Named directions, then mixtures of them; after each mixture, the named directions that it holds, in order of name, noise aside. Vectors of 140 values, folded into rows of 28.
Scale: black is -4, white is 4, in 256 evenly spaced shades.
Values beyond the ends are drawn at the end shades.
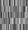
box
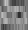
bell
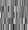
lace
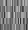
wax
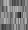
bell, wax.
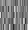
lace.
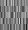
box, wax.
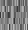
lace, wax.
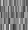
box, lace.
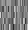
lace.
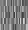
lace, wax.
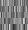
box, lace.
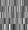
box, lace.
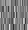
lace.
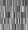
wax.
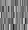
lace.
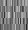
wax.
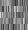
bell, lace.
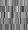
lace, wax.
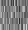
box, wax.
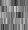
bell, lace.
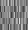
box, wax.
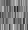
bell, lace.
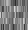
bell, lace.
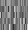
lace.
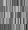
bell, wax.
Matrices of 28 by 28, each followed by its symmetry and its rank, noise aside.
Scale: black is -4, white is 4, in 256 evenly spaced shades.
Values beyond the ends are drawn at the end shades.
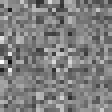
no symmetry, rank four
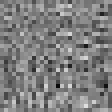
antisymmetric, rank four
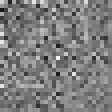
symmetric, rank six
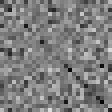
symmetric, rank eight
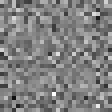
no symmetry, rank six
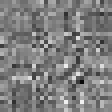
symmetric, rank four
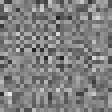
no symmetry, rank four
